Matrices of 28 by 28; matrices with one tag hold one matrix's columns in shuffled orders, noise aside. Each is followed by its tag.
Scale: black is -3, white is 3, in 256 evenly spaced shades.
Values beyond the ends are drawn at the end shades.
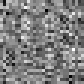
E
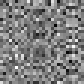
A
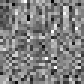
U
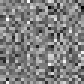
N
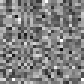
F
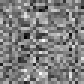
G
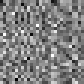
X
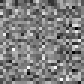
A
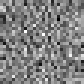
X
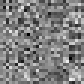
G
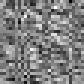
E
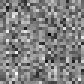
G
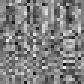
U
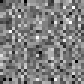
E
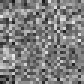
E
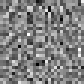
X
